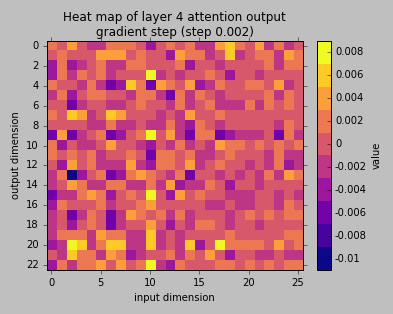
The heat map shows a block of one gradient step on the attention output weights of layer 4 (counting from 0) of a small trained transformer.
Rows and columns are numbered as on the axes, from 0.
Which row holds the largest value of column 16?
21
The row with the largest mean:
20
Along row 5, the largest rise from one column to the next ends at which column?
13
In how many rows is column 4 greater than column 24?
6
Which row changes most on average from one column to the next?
9
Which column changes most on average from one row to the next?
2
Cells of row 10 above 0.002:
2
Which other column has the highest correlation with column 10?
5
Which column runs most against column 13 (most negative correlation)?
12
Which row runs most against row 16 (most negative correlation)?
10
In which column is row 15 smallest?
0
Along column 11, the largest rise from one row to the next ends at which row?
4
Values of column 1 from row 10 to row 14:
-0.004 0 -0.004 0.002 0
